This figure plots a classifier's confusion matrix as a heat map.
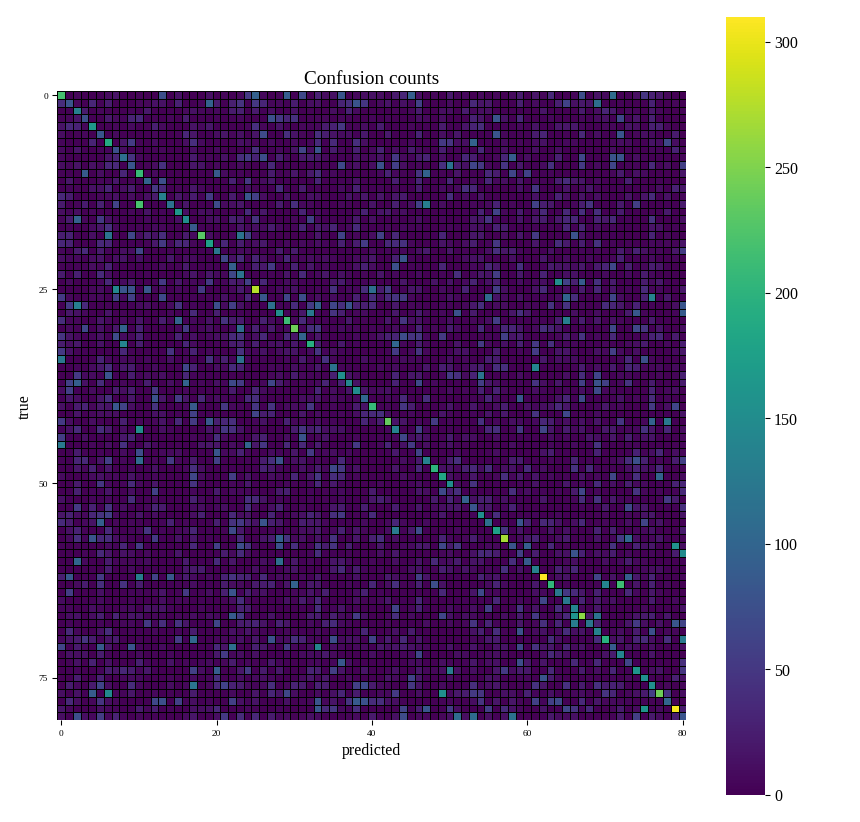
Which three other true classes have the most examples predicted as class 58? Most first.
80, 8, 10
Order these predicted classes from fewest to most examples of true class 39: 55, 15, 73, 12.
73, 55, 15, 12
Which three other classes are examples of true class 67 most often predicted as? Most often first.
66, 69, 22
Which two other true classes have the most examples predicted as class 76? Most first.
26, 42
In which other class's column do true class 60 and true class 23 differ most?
28
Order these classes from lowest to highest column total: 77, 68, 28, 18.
68, 18, 77, 28
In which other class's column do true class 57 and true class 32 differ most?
8
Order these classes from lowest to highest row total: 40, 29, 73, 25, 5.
73, 5, 29, 40, 25
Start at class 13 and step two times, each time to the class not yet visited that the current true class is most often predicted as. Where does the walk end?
64
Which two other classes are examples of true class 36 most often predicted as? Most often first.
54, 6
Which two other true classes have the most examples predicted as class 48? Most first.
63, 42
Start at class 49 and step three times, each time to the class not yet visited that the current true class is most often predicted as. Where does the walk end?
53
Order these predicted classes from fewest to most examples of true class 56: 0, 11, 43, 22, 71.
0, 71, 11, 22, 43
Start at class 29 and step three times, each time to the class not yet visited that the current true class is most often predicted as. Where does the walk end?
10
